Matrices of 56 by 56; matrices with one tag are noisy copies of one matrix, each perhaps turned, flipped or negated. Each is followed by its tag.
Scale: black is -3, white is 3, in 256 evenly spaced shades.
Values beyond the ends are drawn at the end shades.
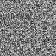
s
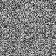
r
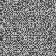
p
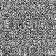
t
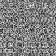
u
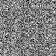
r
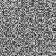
r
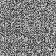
p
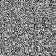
r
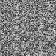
s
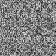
s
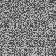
t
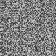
r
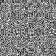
p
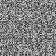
r
